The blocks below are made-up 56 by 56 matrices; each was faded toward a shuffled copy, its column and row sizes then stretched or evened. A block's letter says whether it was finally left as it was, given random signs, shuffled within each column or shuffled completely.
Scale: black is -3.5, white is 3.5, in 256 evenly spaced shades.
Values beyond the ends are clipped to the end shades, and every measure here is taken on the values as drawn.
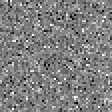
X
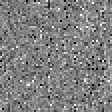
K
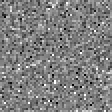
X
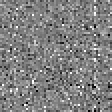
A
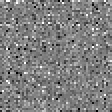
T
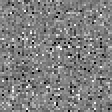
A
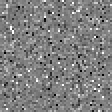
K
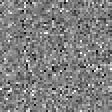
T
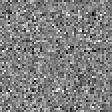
A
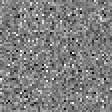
T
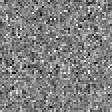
A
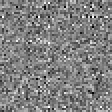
A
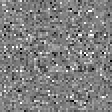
T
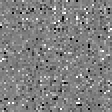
A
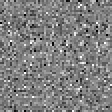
T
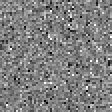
K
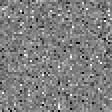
K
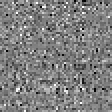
T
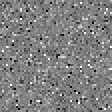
X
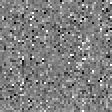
K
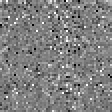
T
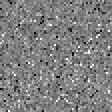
X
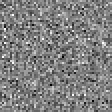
A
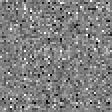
A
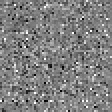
A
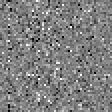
K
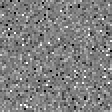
X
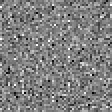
T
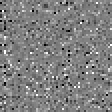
A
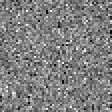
K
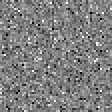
X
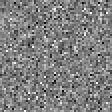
K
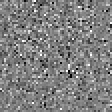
T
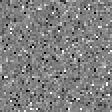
X
